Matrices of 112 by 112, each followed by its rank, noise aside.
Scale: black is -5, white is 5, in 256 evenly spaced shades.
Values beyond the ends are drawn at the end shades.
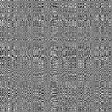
four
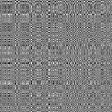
two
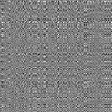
three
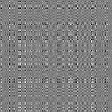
two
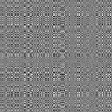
two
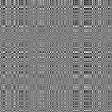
one
